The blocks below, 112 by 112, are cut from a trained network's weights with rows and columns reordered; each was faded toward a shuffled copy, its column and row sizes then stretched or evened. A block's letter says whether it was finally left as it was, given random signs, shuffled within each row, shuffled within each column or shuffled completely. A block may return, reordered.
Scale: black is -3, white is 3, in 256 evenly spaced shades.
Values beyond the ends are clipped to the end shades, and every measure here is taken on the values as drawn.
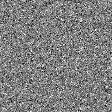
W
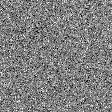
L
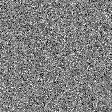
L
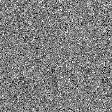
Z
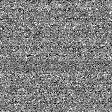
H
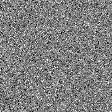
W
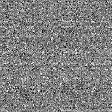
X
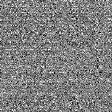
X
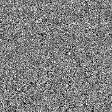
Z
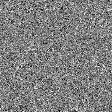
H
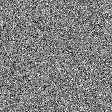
L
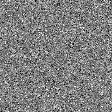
W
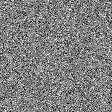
L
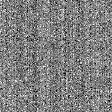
X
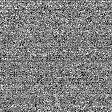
H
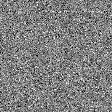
H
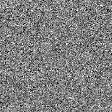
Z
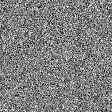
H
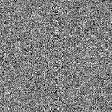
X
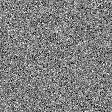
L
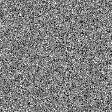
W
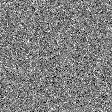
L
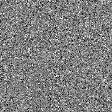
Z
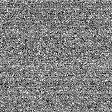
H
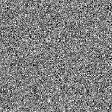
X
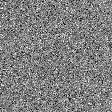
L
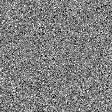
W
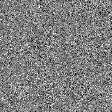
Z
